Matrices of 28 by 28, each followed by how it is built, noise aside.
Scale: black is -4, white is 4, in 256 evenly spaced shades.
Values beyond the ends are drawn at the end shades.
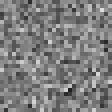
noise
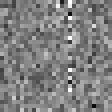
uneven columns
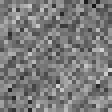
Hankel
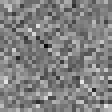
diagonal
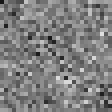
block diagonal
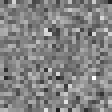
uneven rows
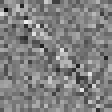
banded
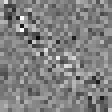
banded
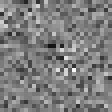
block diagonal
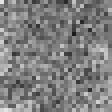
smooth
